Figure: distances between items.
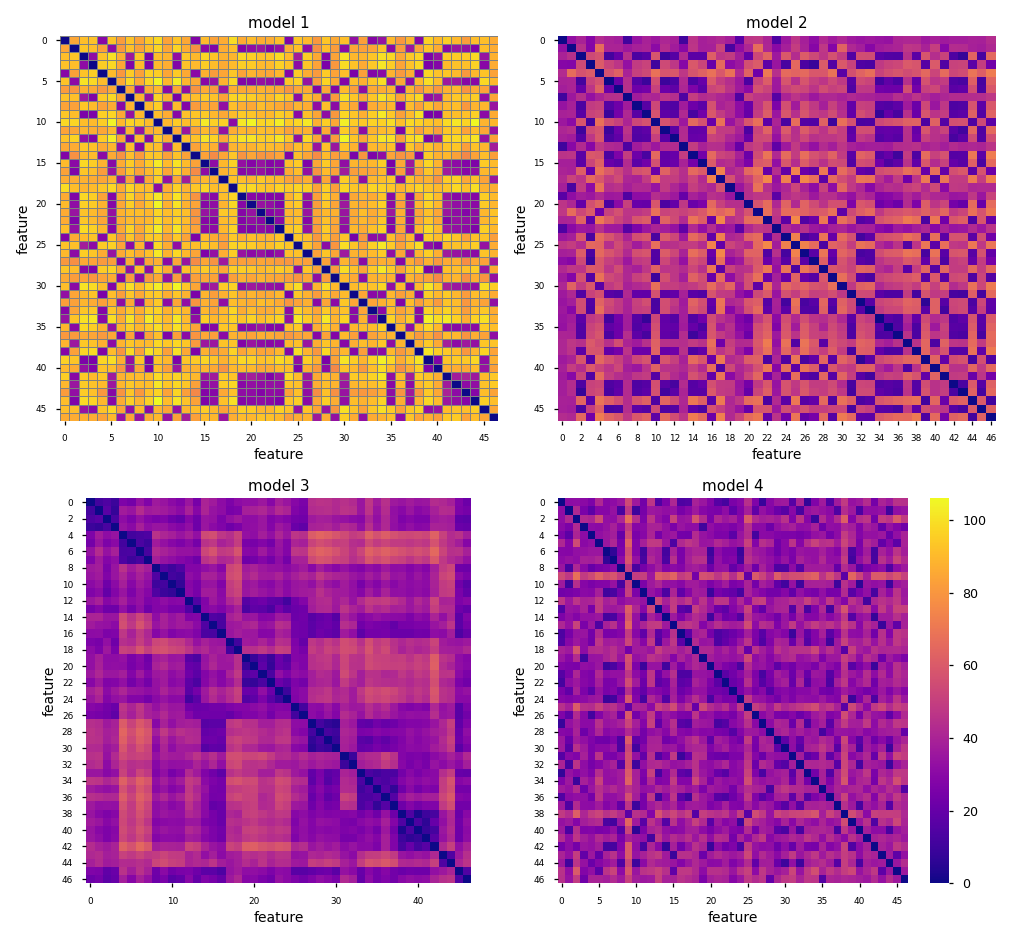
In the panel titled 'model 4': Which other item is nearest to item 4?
26
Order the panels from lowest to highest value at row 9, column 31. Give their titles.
model 2, model 3, model 4, model 1
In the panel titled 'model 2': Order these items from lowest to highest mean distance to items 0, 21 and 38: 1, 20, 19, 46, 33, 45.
19, 45, 20, 1, 33, 46
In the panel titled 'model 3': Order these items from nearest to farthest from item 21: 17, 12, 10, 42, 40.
12, 10, 17, 40, 42
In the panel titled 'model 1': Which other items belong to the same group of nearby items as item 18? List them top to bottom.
10
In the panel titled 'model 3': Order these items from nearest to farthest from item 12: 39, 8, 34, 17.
8, 39, 17, 34
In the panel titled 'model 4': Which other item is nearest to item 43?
15
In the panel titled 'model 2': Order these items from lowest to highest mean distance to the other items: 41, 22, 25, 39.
41, 39, 22, 25
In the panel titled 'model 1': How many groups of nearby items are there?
5
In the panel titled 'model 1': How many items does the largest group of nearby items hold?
17
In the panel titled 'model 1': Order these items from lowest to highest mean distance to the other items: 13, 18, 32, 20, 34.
20, 32, 13, 34, 18
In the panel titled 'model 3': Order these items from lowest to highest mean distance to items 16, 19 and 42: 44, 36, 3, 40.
40, 3, 36, 44
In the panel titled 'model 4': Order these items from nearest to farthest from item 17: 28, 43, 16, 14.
16, 28, 14, 43
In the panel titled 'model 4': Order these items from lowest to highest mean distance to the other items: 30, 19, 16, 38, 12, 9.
16, 30, 19, 12, 38, 9
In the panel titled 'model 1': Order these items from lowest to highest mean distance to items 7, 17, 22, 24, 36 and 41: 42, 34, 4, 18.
42, 4, 34, 18
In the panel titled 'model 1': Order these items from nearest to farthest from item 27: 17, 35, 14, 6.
6, 17, 14, 35
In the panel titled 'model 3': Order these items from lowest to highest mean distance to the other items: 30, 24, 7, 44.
30, 24, 7, 44
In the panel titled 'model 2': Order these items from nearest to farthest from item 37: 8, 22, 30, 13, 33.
8, 13, 30, 33, 22
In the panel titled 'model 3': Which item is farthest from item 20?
42
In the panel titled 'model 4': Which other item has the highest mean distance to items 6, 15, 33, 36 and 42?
9
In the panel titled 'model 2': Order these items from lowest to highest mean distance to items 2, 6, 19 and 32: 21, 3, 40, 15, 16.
15, 3, 16, 40, 21
